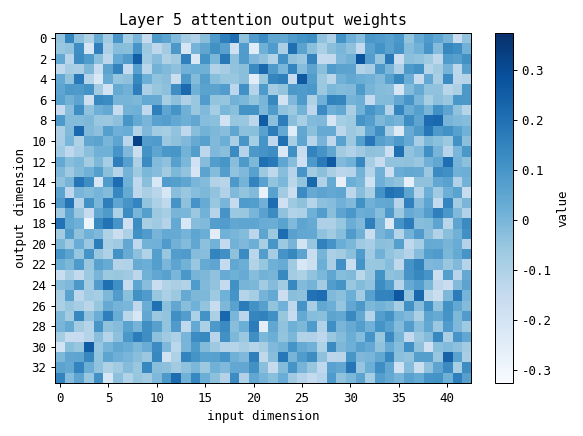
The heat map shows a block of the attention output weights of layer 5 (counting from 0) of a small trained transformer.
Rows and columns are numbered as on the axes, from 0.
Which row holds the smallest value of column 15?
11
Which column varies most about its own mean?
8
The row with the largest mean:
31
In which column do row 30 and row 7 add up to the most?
10
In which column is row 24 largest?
5
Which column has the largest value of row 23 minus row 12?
33
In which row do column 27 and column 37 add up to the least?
32
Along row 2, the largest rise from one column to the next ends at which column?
15
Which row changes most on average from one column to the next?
2
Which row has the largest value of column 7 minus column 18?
16
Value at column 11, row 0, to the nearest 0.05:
0.05
